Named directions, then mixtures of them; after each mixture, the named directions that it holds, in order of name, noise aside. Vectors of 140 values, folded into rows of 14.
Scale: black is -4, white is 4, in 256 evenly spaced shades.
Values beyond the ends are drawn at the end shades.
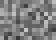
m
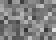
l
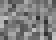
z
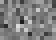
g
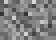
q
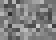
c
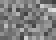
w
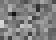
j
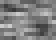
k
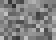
c, l, z.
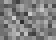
g, q.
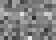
k, l, m.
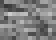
k.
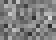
c, g, m.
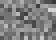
l, w.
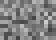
g, m, q.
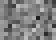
c, w, z.
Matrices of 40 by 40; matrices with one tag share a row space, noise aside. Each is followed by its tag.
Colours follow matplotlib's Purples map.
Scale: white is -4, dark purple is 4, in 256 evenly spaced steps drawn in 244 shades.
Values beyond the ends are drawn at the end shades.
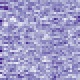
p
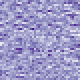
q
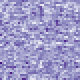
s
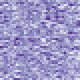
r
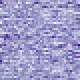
p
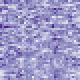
p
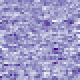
p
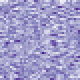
r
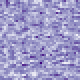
s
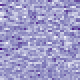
q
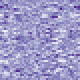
r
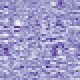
r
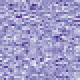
s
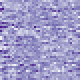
p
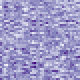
s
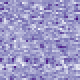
s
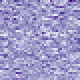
r
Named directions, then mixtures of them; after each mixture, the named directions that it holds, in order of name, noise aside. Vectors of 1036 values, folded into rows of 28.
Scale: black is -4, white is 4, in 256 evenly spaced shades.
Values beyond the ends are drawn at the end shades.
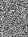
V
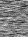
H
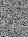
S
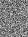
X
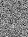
S.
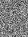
V, X.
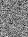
S, V.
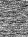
H, X.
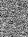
H, S, V.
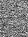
H, S, V.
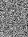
V.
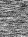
H.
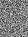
X.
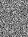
V, X.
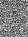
H, X.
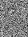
V.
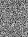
S, X.
